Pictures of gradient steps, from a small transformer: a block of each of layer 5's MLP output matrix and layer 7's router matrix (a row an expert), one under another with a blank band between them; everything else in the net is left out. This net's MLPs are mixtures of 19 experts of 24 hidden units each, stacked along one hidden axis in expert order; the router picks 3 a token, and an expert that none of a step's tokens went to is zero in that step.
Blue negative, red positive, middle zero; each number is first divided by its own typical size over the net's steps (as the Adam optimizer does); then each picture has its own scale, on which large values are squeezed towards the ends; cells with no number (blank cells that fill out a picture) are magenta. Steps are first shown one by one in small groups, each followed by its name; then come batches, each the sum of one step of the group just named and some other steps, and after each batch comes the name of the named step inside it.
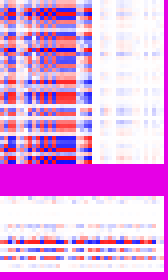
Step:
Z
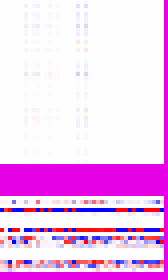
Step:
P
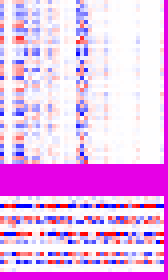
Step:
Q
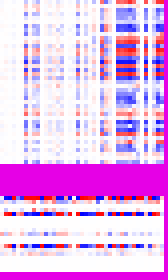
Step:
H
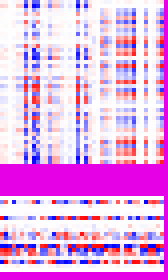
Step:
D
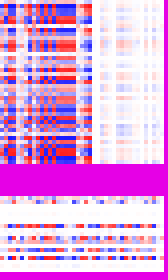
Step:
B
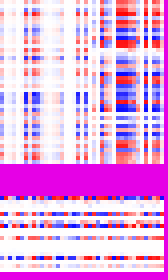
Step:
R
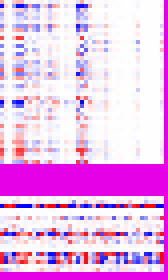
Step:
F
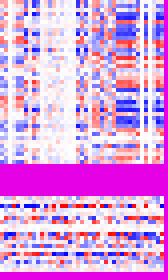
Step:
Q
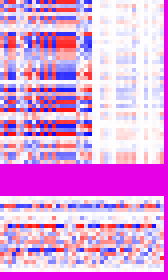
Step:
F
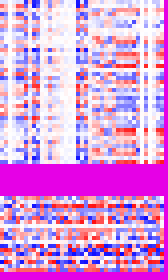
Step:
D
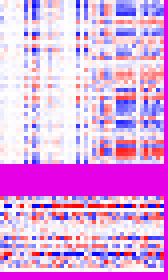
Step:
D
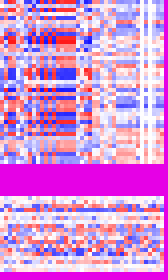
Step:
P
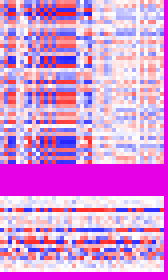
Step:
Z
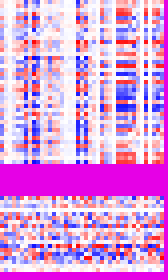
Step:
R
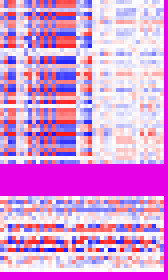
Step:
Z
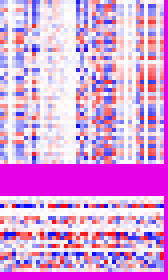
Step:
Q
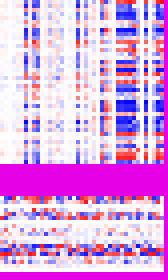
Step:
H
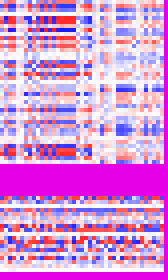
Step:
B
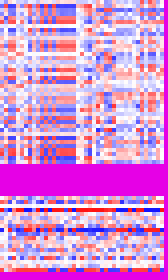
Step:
B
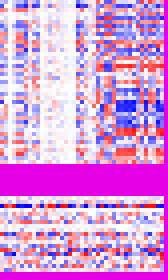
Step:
F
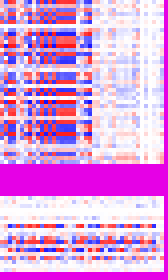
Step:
Z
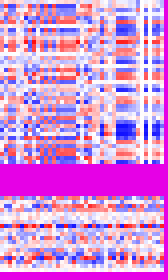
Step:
B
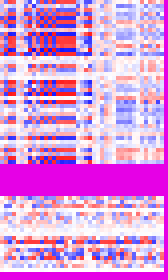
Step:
Z
